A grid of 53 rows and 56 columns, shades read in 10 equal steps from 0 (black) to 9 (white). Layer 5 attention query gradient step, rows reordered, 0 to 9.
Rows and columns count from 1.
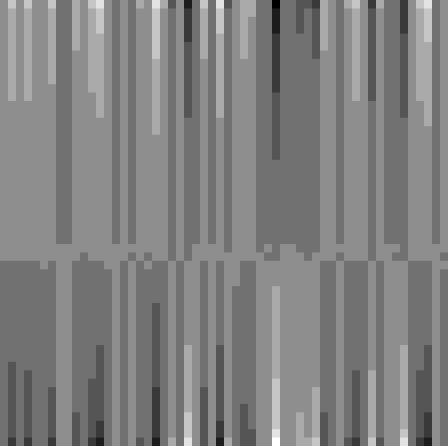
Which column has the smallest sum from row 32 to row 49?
20
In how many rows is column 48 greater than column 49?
29
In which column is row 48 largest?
35
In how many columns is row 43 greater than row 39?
2
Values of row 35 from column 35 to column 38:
6 5 5 5
